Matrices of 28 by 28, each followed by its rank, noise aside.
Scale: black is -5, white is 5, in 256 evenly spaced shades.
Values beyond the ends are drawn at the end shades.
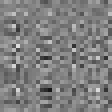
three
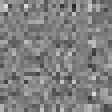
four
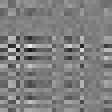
one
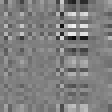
one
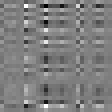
one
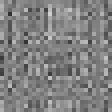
three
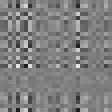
one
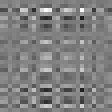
one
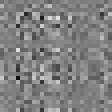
three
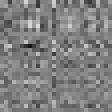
three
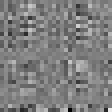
three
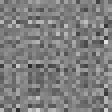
three
